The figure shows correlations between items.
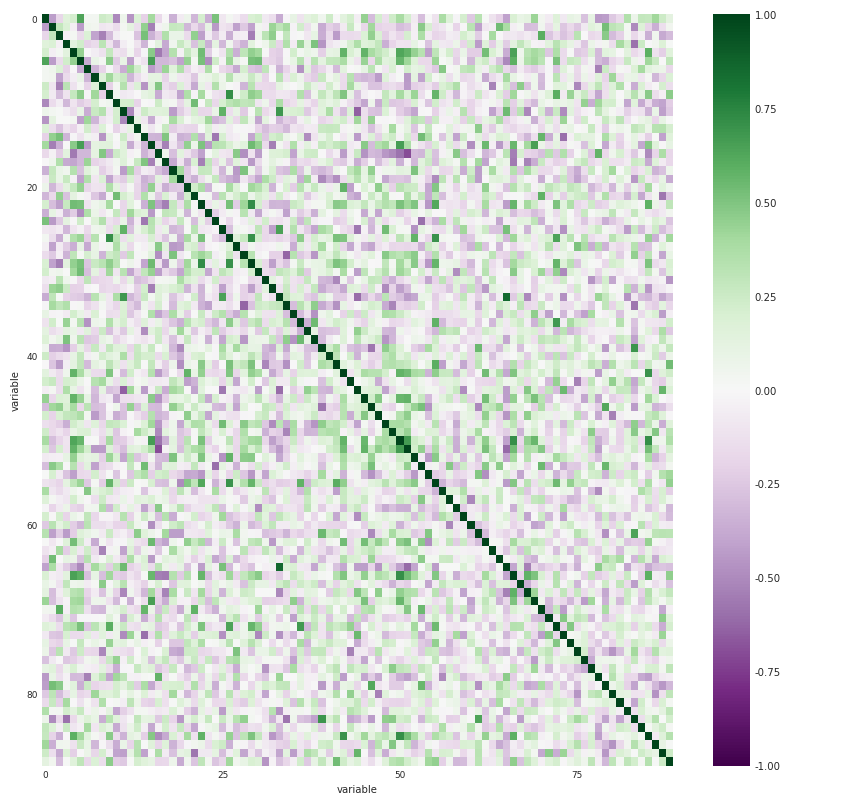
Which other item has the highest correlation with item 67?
8
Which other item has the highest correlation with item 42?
85
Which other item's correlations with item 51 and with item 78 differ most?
16
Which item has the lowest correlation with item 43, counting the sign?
75
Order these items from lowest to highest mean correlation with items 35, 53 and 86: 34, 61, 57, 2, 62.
34, 61, 57, 2, 62
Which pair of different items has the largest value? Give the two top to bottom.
33, 65
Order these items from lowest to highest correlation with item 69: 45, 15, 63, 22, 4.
63, 22, 4, 45, 15
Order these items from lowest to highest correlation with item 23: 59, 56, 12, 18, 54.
59, 56, 54, 18, 12
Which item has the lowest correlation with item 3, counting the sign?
83
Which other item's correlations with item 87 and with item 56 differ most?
44
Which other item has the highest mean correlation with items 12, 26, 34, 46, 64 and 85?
42
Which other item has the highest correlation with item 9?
26
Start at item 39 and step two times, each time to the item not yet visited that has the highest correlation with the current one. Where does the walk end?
61
